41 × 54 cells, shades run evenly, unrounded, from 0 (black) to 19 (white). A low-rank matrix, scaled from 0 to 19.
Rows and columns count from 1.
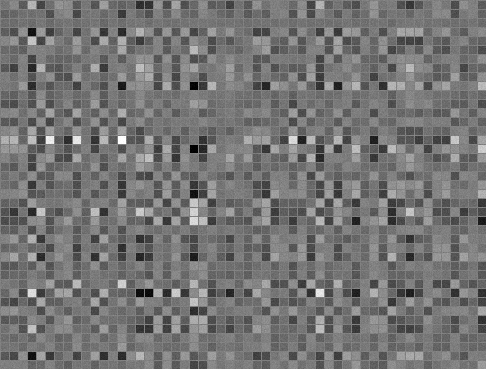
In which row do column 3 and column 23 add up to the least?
16
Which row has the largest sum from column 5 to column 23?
24
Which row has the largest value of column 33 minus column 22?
17
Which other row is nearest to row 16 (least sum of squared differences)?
13
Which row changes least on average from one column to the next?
3
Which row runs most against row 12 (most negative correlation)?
35
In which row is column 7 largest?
33
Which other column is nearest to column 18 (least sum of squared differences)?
20
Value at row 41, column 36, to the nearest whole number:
6
